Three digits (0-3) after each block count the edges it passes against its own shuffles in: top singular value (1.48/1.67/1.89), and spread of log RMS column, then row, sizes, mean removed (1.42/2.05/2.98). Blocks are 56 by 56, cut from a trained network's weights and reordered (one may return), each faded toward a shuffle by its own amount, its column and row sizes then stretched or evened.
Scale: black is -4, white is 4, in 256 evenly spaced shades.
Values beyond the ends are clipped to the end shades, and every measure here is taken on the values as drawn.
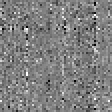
0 2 1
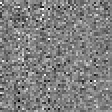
1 2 1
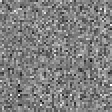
1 1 1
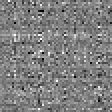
1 2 1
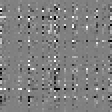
1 3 2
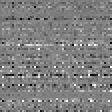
2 1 3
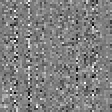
0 3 0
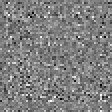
0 1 2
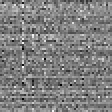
3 1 0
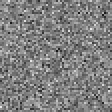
1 0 0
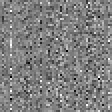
1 3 0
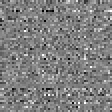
1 1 3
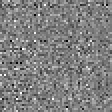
0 1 2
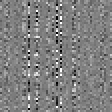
3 3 0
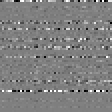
3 0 3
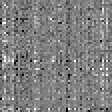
3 2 2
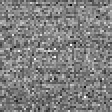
1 0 0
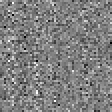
0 2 0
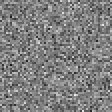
2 0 0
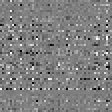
0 2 3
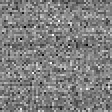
0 0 0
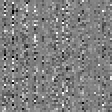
0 3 0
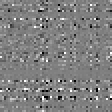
1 2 3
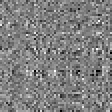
3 2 2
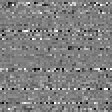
0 0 3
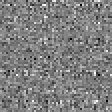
0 1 2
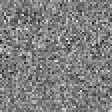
0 0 1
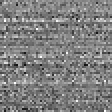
3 1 2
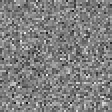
0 0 1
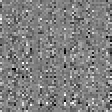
0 3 1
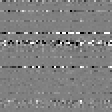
3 0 3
